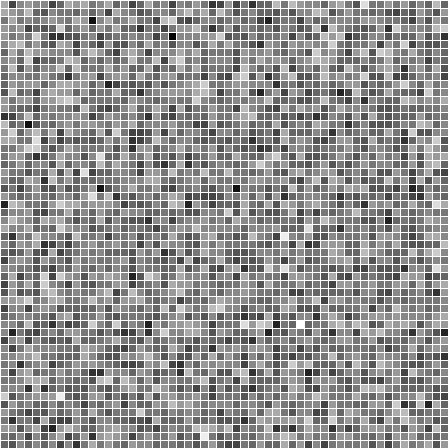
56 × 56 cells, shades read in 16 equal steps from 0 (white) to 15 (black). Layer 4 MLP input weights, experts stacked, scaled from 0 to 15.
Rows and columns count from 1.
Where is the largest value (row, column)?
5, 22
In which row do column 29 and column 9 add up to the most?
10
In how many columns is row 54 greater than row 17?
23
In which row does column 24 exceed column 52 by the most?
26
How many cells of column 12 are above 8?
24
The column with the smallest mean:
55
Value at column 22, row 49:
8
